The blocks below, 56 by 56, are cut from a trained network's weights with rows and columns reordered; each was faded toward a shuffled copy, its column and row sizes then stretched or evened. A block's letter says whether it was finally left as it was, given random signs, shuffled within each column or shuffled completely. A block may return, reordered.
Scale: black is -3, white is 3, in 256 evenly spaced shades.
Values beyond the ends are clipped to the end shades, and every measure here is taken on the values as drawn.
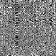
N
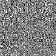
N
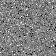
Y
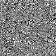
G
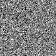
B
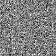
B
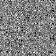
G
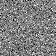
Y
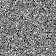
Y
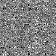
G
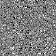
G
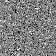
Y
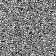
Y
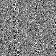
B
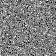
Y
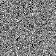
B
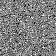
Y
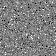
Y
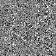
G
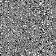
B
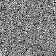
B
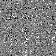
G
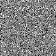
G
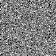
B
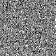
B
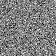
Y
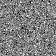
Y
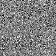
G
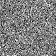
Y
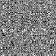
N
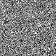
B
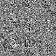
G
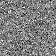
Y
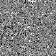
G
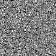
B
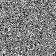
Y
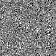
B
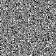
B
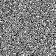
Y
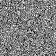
Y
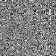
N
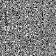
B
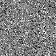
B
